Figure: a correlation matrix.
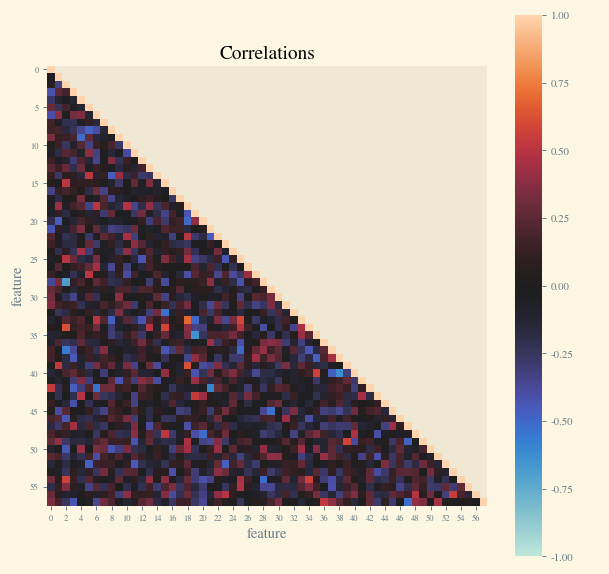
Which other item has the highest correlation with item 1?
39
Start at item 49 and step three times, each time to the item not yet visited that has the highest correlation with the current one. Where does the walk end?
33
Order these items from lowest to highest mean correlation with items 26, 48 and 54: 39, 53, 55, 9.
53, 9, 39, 55
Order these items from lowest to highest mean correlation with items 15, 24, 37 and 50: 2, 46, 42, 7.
2, 42, 46, 7
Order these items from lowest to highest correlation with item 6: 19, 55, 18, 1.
19, 55, 1, 18
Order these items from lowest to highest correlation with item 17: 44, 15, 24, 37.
44, 15, 24, 37
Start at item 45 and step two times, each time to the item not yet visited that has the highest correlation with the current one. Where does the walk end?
3
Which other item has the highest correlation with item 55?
25
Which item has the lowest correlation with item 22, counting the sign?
21
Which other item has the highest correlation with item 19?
43
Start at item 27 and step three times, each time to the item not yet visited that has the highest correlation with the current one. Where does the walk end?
9
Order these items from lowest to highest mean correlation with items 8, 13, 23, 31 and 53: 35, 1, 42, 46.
35, 1, 46, 42
